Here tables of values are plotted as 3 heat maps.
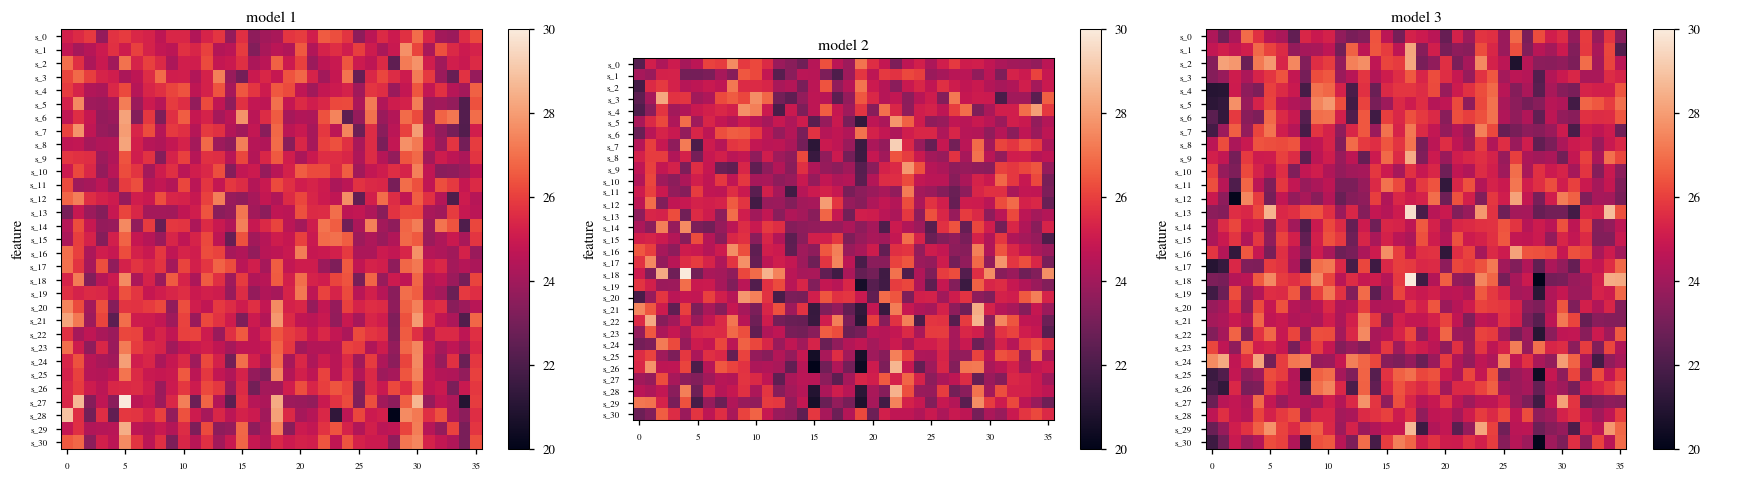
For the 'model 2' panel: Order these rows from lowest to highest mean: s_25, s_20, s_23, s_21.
s_21, s_25, s_23, s_20
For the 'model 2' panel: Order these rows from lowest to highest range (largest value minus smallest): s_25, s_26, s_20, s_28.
s_20, s_25, s_28, s_26
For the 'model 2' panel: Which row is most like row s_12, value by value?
s_23
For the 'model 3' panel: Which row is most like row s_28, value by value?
s_8
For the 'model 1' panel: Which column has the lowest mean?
34
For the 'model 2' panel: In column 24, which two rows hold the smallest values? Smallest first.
s_22, s_26
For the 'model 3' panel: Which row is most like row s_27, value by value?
s_21
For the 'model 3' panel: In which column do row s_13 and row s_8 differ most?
34
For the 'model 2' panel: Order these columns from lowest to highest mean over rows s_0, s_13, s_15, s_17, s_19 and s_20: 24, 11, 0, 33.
0, 24, 33, 11
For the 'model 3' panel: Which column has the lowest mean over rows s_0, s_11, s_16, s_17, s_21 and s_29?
20
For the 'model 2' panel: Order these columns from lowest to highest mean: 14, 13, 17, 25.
13, 14, 25, 17
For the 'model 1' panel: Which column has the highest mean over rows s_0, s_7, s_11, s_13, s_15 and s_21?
30
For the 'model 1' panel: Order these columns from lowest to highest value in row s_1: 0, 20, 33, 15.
0, 33, 15, 20
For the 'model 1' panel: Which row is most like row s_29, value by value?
s_8
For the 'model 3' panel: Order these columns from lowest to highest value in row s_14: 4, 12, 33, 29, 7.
12, 33, 7, 29, 4
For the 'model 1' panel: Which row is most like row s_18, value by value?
s_5
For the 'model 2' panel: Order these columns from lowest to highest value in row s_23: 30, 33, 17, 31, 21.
30, 21, 33, 31, 17
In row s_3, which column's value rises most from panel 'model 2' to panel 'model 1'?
13
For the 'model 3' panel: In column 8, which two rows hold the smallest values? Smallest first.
s_25, s_30
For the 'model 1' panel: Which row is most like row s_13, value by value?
s_15
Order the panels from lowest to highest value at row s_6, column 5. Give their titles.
model 2, model 3, model 1
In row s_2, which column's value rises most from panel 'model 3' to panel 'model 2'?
26
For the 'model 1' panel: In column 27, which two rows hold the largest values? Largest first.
s_12, s_3
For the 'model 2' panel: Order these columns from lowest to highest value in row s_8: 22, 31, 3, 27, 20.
31, 3, 20, 27, 22
